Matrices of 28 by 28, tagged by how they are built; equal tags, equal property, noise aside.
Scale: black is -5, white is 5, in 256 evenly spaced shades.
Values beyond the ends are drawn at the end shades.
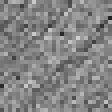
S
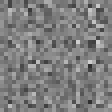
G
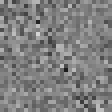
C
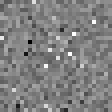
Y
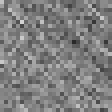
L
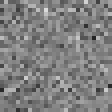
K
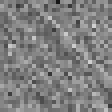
L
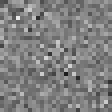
C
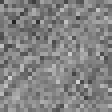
S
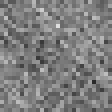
L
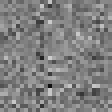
G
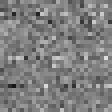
K
